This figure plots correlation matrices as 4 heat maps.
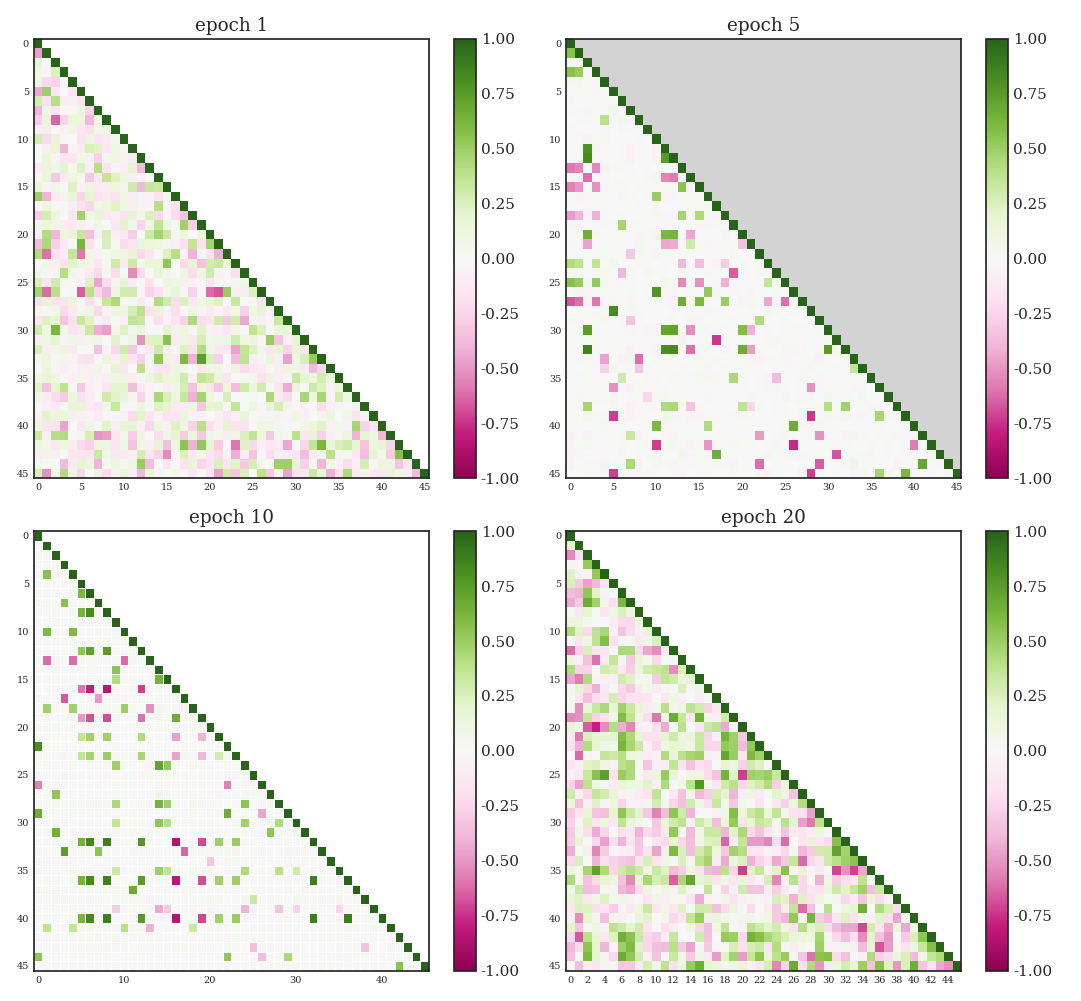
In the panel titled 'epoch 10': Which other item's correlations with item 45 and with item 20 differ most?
42
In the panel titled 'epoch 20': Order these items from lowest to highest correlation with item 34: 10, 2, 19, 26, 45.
10, 2, 19, 26, 45
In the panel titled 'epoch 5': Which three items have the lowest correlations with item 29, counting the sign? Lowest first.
44, 41, 7
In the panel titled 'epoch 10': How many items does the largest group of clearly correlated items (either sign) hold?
11
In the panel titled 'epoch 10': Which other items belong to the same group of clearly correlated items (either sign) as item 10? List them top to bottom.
1, 4, 13, 18, 41
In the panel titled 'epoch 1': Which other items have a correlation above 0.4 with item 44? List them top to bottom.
12, 28, 29
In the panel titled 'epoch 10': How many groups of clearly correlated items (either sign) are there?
10
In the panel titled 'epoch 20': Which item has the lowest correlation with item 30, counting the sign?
28
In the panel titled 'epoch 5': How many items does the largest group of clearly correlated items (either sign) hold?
9
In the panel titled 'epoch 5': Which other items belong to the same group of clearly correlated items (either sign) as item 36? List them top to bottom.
5, 28, 39, 45
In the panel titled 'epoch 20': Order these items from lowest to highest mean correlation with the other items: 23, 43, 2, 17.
17, 43, 2, 23
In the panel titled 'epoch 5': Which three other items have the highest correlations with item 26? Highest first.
10, 40, 16
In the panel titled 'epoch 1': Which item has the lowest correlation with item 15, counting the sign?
43
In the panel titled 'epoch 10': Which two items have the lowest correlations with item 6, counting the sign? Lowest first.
16, 19
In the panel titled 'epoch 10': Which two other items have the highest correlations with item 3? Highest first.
33, 7
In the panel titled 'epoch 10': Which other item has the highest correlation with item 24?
14
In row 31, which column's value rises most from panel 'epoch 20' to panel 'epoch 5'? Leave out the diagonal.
35
